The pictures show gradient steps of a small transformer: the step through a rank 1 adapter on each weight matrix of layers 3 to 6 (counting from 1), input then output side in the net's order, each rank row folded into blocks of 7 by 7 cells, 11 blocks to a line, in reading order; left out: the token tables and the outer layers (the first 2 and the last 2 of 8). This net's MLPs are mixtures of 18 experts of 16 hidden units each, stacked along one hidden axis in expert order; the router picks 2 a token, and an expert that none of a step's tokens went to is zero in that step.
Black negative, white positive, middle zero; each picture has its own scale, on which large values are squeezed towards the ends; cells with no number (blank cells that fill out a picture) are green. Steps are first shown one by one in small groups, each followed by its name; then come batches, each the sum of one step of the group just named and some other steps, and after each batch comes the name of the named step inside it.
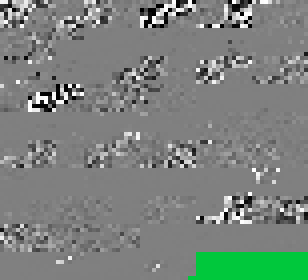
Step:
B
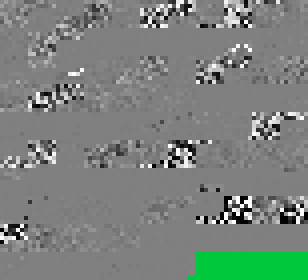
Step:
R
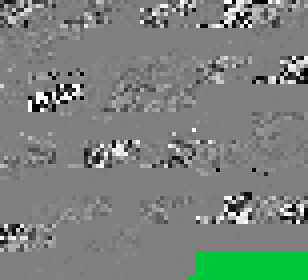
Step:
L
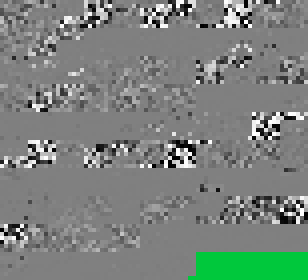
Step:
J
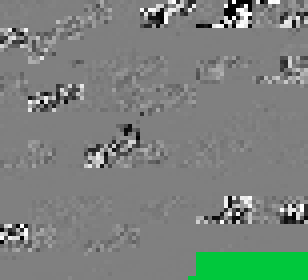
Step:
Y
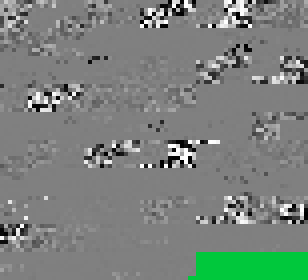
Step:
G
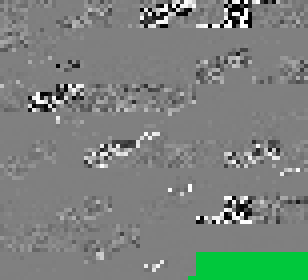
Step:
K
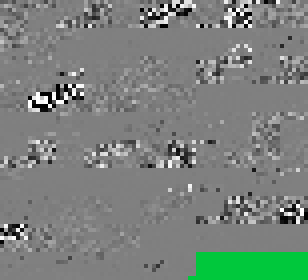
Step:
K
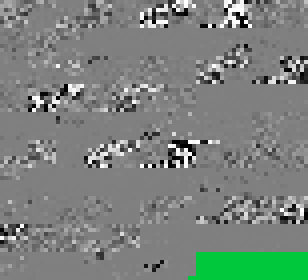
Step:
G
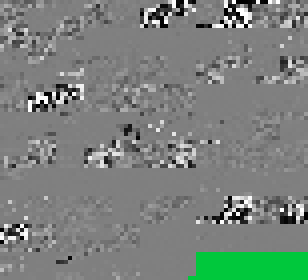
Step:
Y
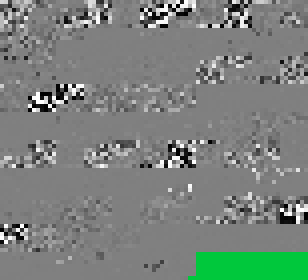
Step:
K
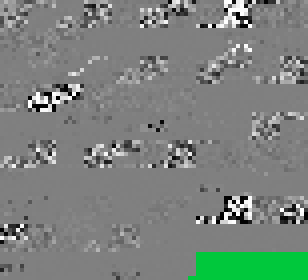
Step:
R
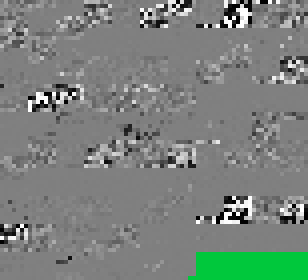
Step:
Y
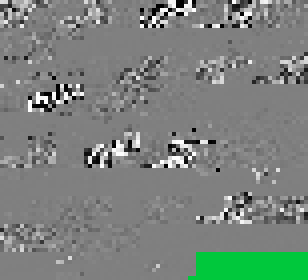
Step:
B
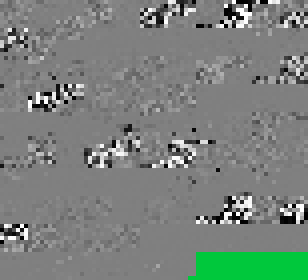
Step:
Y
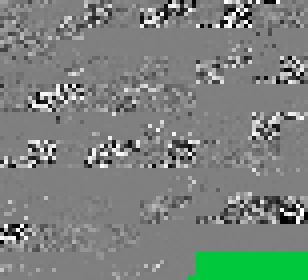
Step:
J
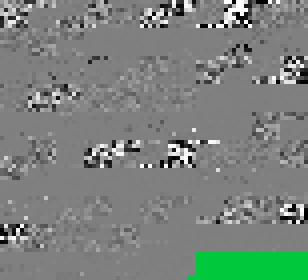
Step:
G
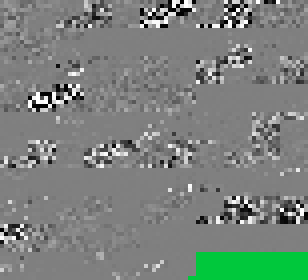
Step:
K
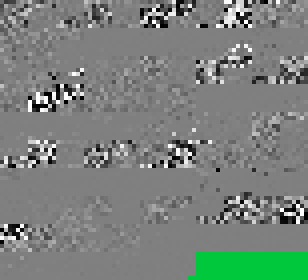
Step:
L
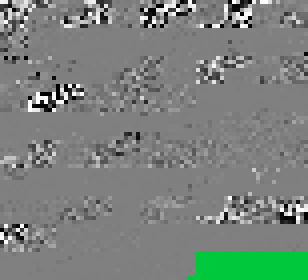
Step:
B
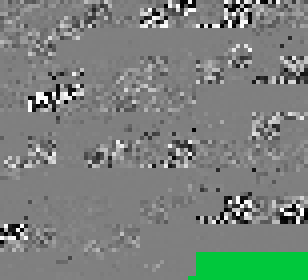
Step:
R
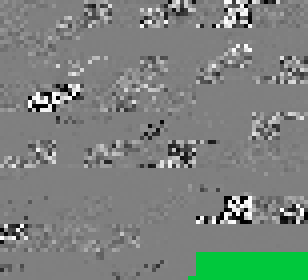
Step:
R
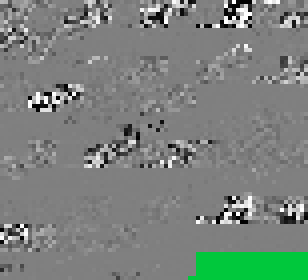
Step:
Y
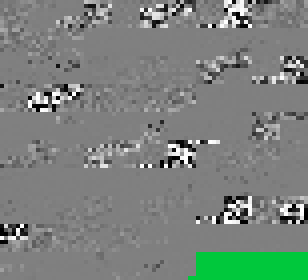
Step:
G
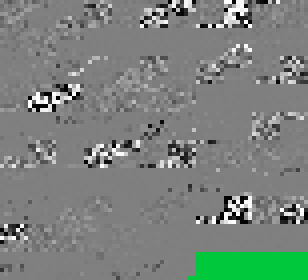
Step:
R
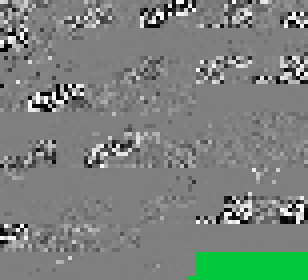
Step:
B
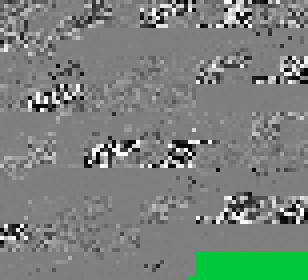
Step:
L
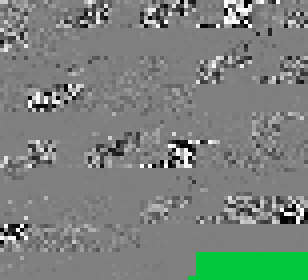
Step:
G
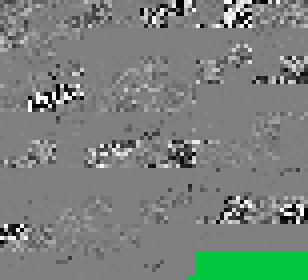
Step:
L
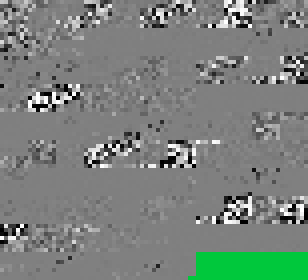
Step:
G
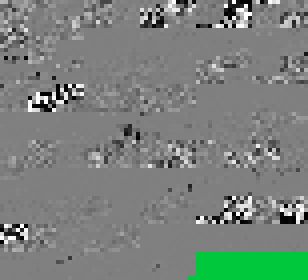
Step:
Y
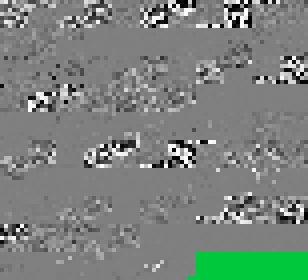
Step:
B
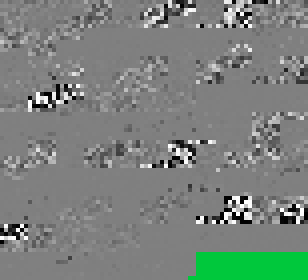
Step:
R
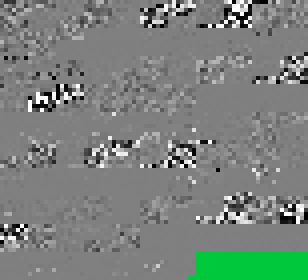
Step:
L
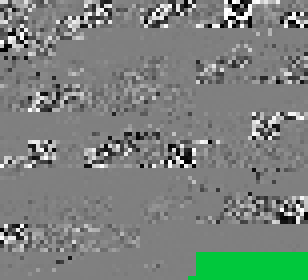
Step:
J
